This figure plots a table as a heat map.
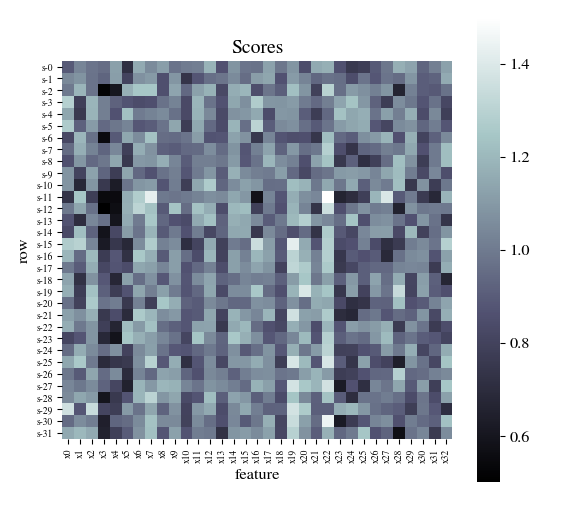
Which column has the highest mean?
x22
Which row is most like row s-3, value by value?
s-5
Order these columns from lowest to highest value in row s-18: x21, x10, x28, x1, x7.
x1, x10, x21, x7, x28
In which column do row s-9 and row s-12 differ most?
x28
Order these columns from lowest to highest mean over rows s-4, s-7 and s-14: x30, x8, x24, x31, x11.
x30, x24, x8, x31, x11
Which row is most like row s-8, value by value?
s-0
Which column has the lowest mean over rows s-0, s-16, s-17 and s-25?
x5
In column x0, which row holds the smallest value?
s-11
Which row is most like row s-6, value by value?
s-14
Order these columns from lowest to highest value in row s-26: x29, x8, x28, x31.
x29, x31, x8, x28
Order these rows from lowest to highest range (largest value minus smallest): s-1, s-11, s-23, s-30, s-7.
s-1, s-7, s-23, s-30, s-11
